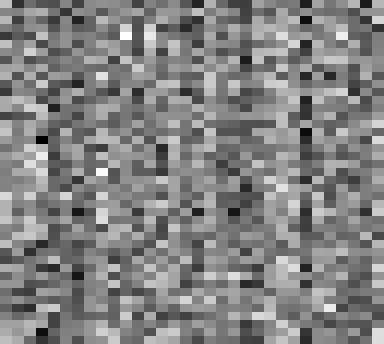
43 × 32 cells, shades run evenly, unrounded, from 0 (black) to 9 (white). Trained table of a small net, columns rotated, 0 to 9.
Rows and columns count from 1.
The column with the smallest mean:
26
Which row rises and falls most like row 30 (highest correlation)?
20
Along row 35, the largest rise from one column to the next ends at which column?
8
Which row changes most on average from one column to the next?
27
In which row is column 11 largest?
5
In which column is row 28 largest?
9
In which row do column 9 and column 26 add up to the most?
22
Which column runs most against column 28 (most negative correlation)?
1
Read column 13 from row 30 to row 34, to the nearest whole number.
4 3 5 4 7
